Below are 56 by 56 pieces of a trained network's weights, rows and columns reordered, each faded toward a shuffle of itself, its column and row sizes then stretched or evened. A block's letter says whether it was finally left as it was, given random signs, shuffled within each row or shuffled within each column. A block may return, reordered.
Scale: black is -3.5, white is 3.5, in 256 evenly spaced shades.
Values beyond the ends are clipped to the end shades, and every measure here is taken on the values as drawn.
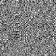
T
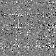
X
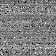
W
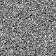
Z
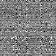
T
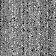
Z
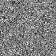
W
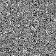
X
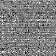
T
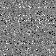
W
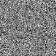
Z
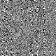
X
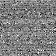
W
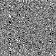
Z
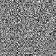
T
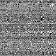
T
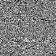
X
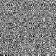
T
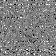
W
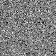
W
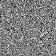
X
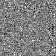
Z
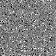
X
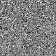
X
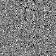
X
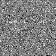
W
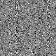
Z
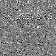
T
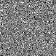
X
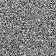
Z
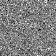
W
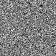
W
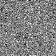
X
